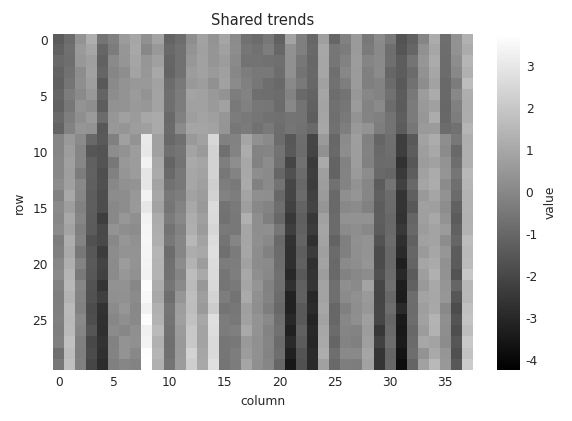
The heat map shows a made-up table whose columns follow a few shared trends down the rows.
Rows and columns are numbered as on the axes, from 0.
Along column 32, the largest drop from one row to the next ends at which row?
9
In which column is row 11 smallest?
31
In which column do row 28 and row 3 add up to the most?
8
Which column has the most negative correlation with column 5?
16
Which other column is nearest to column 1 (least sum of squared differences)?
17
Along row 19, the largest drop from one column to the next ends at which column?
15
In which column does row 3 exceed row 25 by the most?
21
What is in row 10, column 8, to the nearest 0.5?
3
